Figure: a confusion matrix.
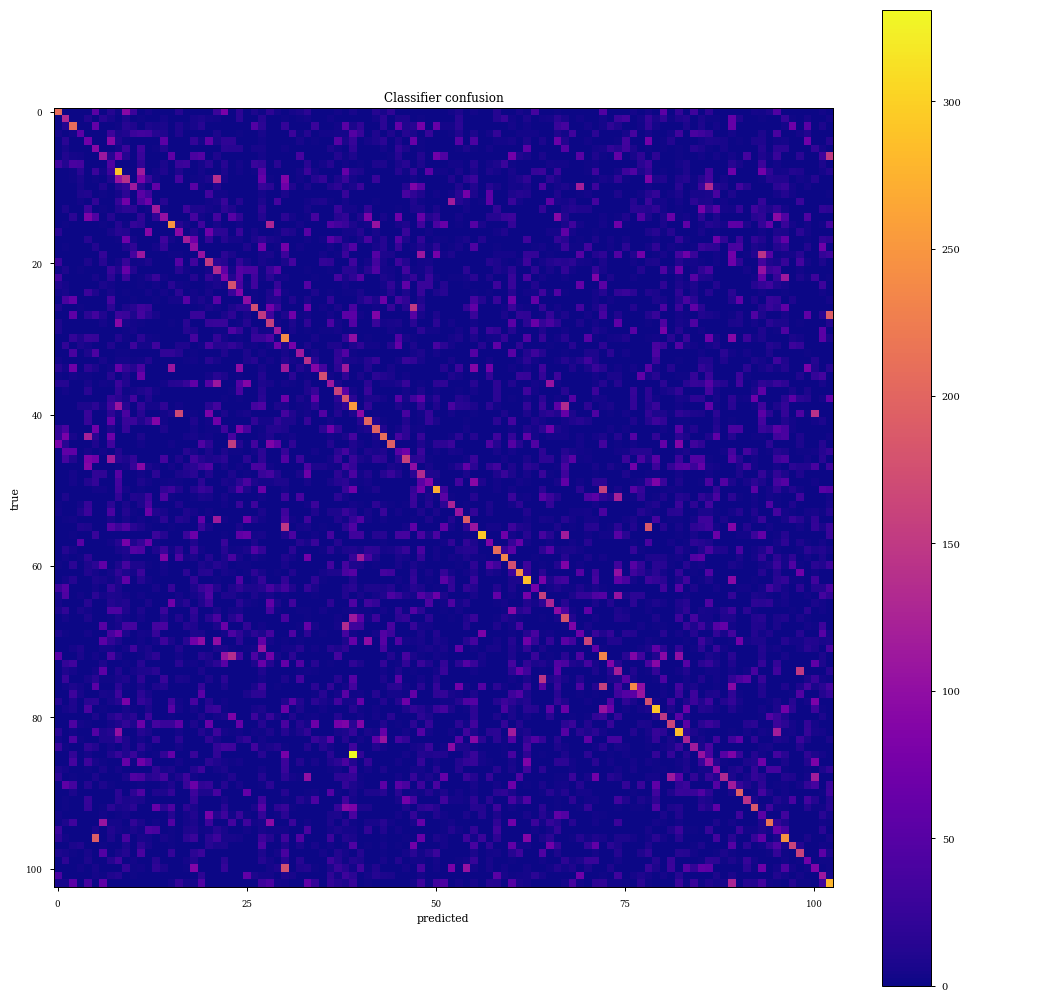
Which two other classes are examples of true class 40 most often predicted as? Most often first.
16, 100
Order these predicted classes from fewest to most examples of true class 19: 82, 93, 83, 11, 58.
58, 82, 83, 11, 93
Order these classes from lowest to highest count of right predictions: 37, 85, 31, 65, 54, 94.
31, 85, 65, 37, 54, 94
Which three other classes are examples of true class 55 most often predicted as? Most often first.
78, 30, 89
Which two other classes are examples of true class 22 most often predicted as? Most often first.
96, 71
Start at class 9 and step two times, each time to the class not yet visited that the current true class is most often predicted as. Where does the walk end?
93
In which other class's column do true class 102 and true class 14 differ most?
89
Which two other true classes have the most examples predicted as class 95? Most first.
82, 14
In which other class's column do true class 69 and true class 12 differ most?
52
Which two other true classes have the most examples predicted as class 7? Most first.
46, 4
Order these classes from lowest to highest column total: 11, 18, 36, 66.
36, 66, 18, 11
